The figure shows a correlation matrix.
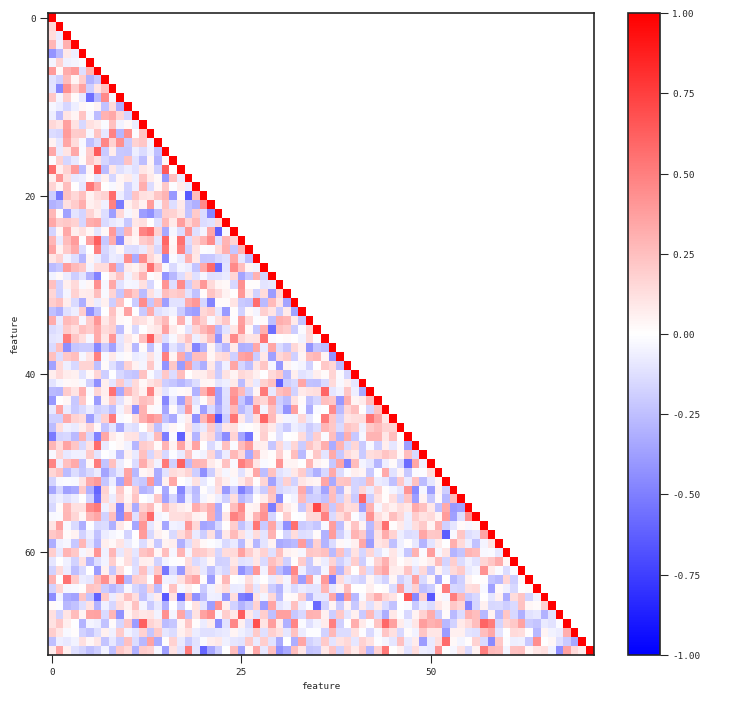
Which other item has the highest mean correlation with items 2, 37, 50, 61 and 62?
68
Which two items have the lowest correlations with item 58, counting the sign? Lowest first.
52, 70
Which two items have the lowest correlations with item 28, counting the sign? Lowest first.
22, 66
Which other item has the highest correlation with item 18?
71
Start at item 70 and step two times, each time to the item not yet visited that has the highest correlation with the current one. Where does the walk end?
64
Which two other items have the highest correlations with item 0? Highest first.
17, 50
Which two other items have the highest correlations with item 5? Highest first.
19, 55
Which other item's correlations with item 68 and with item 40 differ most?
27
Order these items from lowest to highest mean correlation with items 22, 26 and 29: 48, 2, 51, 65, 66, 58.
65, 2, 58, 48, 51, 66
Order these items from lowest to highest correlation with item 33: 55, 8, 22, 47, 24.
55, 22, 24, 47, 8
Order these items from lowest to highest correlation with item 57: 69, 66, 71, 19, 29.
66, 19, 69, 29, 71
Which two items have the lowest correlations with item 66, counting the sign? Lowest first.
35, 55
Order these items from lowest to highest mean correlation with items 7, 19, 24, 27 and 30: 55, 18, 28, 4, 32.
4, 28, 18, 55, 32
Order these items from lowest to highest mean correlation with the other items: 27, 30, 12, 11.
11, 30, 27, 12
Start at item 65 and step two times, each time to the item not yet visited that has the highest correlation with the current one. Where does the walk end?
53
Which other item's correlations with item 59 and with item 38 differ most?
6
